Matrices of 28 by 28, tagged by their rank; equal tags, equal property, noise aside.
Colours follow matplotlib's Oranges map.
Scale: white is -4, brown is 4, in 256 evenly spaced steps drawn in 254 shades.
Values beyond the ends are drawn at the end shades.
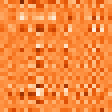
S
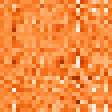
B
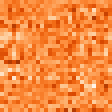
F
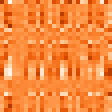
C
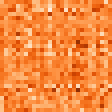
F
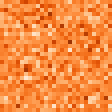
F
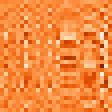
S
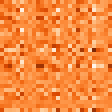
S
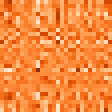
B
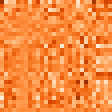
B
